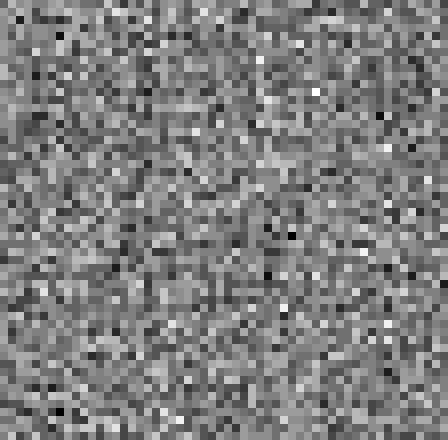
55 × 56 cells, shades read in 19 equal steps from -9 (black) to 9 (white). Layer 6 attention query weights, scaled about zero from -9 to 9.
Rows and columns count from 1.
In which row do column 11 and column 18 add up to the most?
36
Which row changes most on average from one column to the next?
5
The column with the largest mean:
40
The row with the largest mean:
41
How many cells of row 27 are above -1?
29
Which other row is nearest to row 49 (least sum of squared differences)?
10
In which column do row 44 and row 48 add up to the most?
24
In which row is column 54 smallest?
12
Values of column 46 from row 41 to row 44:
1 1 -3 2
